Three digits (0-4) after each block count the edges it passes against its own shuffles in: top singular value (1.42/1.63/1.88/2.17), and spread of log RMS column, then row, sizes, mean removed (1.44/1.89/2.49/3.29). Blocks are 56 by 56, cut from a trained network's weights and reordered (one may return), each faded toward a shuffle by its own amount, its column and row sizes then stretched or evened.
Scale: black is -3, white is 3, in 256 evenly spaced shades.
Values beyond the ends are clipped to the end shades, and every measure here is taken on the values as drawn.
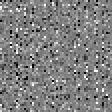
0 3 0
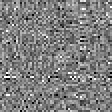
3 0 1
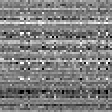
4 0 4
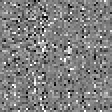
2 3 0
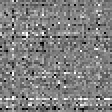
2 2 3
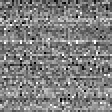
2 0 1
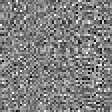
4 2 0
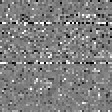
3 0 3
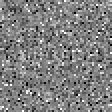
0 0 0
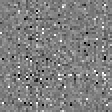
0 2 1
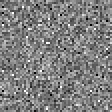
1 0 0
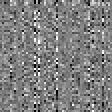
4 4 1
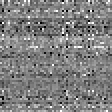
2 1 3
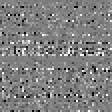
1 0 4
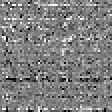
2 2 3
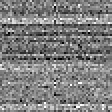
4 0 3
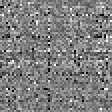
0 2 2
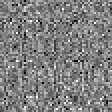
3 0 1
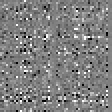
2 4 2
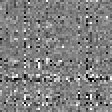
0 3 3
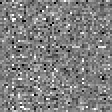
1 1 1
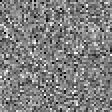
2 1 0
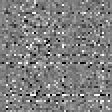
3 2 2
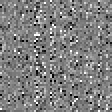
0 4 0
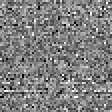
0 0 2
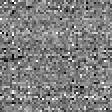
0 1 3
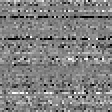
3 0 4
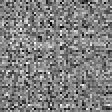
0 3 2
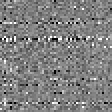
4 1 3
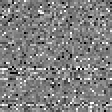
2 0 2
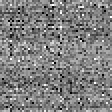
1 1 0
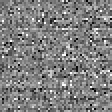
0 2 1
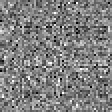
3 1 1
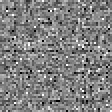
0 1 0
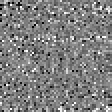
1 0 2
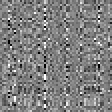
4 4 0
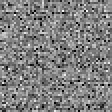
0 1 0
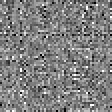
2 2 1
